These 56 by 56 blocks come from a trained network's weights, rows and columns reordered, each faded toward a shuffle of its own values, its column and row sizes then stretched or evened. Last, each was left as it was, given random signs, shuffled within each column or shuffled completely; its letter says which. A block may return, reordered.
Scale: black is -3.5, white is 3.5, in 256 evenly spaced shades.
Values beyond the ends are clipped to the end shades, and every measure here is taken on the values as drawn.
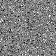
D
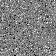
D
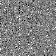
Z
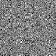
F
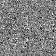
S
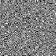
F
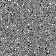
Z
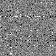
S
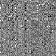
F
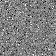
D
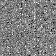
Z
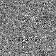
S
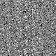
Z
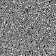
Z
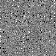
S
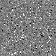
Z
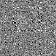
S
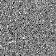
Z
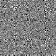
F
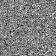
Z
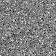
D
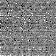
F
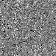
Z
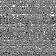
F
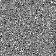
Z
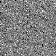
Z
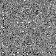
S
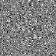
F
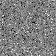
D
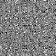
F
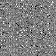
F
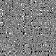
F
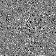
S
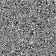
D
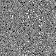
Z
